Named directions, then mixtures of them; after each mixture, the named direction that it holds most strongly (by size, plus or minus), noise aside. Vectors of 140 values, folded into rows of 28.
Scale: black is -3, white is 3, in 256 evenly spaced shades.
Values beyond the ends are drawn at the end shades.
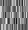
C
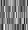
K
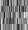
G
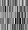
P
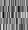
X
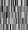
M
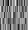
G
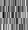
X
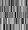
K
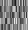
C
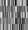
P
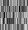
G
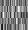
X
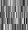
K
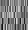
X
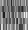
X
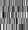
X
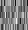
K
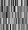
M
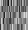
G
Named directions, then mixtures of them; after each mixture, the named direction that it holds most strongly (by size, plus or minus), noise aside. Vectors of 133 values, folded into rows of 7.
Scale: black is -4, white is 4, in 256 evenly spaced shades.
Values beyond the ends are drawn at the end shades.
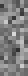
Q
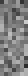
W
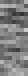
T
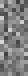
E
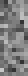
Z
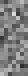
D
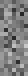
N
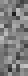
D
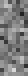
Z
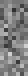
N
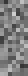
D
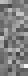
D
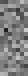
D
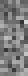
W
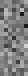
N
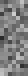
D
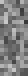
Q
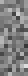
D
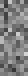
E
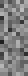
E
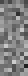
W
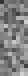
W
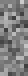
D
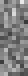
W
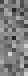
N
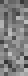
W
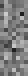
N
